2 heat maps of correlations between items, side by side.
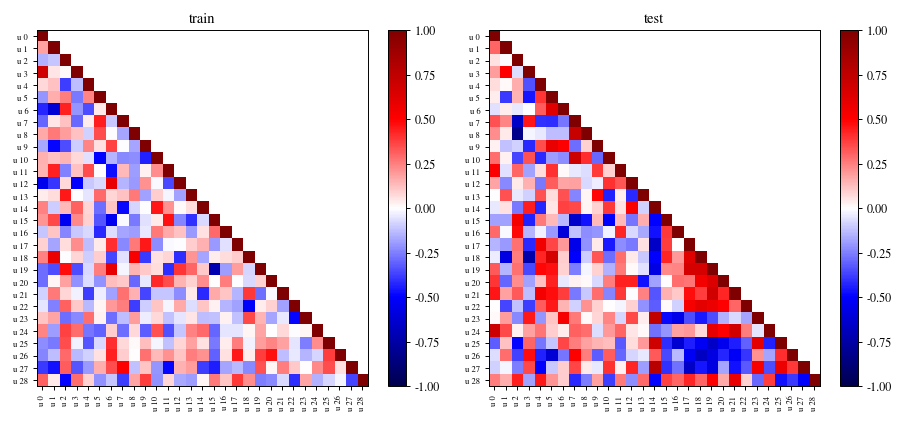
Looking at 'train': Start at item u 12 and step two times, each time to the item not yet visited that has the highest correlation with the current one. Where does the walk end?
u 19
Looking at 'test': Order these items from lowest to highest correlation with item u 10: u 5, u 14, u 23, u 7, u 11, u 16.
u 5, u 16, u 11, u 23, u 14, u 7
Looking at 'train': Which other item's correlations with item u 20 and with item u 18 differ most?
u 8
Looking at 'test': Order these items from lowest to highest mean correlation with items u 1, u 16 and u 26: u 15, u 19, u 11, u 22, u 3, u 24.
u 22, u 19, u 15, u 11, u 24, u 3
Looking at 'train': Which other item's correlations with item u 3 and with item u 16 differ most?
u 0
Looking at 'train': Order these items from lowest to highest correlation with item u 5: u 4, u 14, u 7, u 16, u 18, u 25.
u 16, u 14, u 25, u 18, u 4, u 7
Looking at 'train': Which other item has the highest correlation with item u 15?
u 11
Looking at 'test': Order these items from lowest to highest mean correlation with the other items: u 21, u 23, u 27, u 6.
u 27, u 23, u 6, u 21
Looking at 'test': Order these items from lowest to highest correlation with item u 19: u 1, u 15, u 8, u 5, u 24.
u 1, u 8, u 15, u 5, u 24
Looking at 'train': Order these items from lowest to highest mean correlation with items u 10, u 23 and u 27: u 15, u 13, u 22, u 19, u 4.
u 15, u 22, u 4, u 13, u 19
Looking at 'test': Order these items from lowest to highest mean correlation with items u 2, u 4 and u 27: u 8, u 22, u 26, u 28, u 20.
u 8, u 26, u 22, u 20, u 28
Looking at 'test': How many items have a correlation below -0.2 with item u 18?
9
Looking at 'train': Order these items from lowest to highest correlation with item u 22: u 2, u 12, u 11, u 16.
u 16, u 11, u 12, u 2
